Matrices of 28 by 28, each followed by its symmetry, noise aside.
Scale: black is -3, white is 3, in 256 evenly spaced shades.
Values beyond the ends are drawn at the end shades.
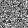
no symmetry.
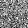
no symmetry.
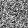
no symmetry.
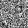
symmetric across the other diagonal.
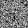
symmetric across the other diagonal.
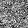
no symmetry.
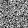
no symmetry.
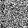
antisymmetric.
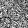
symmetric across the other diagonal.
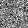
no symmetry.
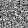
antisymmetric.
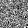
antisymmetric.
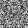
mirrored left to right.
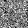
no symmetry.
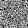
symmetric across the other diagonal.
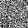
symmetric across the other diagonal.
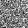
no symmetry.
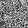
antisymmetric.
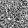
symmetric across the other diagonal.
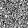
no symmetry.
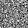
antisymmetric.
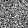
symmetric across the other diagonal.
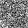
symmetric across the other diagonal.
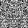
mirrored left to right.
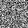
antisymmetric.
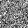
no symmetry.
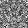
mirrored left to right.
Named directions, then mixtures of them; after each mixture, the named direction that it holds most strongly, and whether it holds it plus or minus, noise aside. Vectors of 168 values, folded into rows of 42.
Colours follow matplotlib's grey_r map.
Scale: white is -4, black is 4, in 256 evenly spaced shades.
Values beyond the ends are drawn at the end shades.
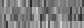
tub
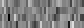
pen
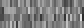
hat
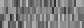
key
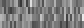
hat, minus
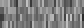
hat, plus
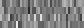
hat, minus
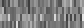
hat, minus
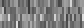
hat, minus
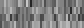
tub, plus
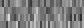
tub, plus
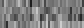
tub, plus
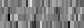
pen, plus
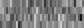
key, plus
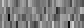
pen, plus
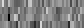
pen, plus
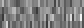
tub, minus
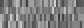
key, minus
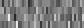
pen, minus
